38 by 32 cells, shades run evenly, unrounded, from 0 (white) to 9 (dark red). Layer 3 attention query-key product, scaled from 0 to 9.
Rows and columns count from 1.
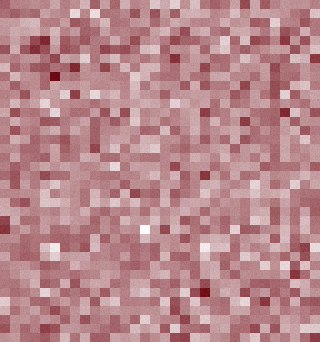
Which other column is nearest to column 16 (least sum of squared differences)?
31
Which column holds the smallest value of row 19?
12
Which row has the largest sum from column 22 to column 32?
13
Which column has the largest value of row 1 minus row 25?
27
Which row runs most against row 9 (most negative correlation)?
29
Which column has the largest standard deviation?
21
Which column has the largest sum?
28
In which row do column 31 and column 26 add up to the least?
25
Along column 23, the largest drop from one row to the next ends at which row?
5
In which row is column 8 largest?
8
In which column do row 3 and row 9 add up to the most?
6
